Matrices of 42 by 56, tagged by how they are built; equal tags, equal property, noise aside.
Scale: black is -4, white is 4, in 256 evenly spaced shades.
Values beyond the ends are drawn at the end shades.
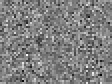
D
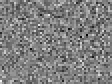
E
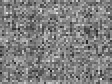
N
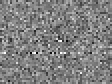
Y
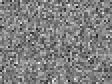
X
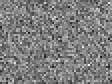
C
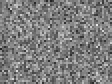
N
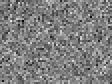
X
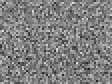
C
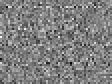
E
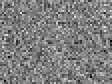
E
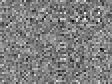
E
